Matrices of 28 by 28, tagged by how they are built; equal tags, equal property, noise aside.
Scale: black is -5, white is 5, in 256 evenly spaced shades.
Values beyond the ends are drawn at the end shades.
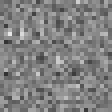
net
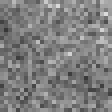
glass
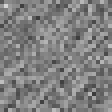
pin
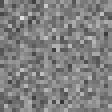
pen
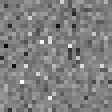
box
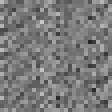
pen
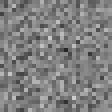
pen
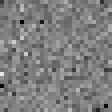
box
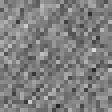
pin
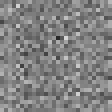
pen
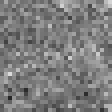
glass
